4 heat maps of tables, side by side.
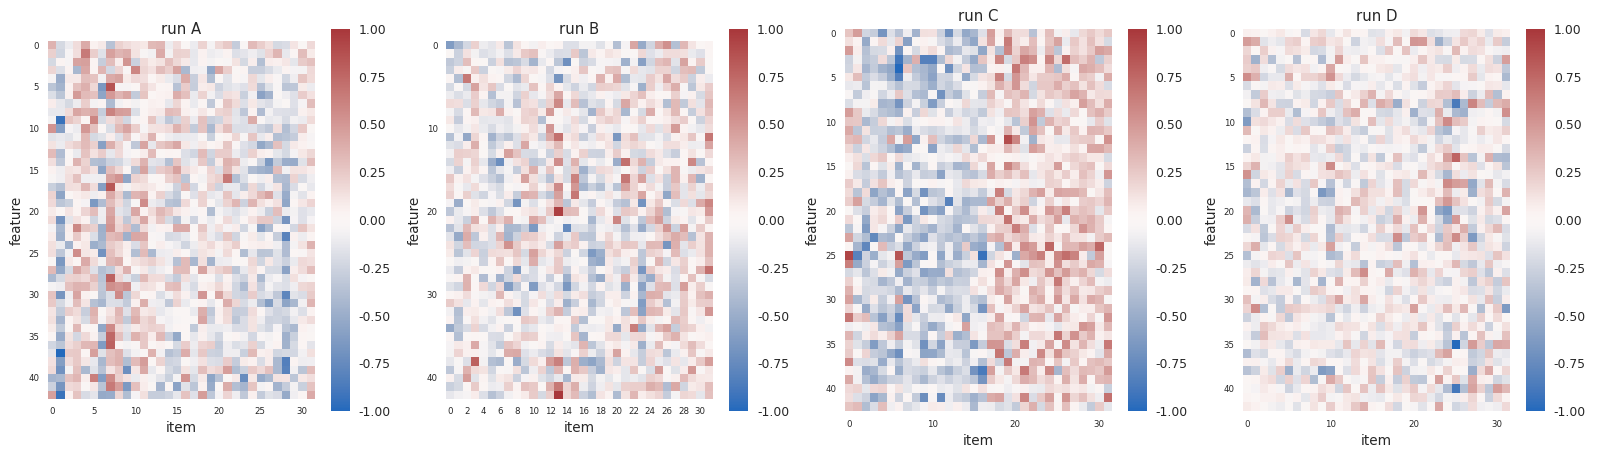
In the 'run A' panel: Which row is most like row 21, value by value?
18
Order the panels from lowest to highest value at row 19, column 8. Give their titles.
run B, run C, run D, run A
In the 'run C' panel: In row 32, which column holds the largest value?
0
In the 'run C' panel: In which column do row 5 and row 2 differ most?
18
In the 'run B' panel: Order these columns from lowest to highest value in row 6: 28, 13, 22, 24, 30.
30, 28, 24, 22, 13
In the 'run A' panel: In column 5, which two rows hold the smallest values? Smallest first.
19, 24
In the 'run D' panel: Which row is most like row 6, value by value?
13
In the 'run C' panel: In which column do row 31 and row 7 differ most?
6
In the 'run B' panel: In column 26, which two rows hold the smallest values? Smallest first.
24, 18
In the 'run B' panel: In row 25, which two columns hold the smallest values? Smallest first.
17, 18
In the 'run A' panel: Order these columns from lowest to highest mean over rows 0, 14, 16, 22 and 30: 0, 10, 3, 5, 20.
5, 10, 0, 20, 3
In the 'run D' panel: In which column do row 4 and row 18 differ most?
10
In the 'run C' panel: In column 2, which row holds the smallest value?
24
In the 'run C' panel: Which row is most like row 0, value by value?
19
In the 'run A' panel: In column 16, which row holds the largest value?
40
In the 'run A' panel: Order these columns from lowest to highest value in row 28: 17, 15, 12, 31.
15, 17, 31, 12
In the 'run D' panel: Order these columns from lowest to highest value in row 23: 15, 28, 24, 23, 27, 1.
27, 23, 28, 1, 15, 24
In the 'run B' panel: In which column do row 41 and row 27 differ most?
23
